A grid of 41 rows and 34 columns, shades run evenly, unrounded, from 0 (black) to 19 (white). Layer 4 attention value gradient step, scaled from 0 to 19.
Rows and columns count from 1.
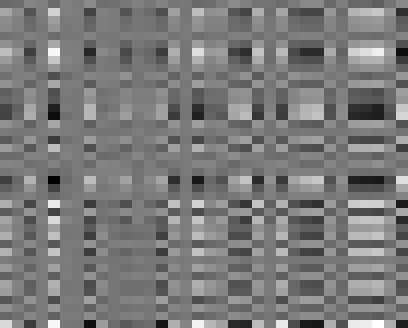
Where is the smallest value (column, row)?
5, 23
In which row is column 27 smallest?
41
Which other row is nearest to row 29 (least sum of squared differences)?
34
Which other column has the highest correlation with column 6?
4
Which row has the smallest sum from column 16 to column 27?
7
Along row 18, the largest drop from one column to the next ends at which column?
22
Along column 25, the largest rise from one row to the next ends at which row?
27
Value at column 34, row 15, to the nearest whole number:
16
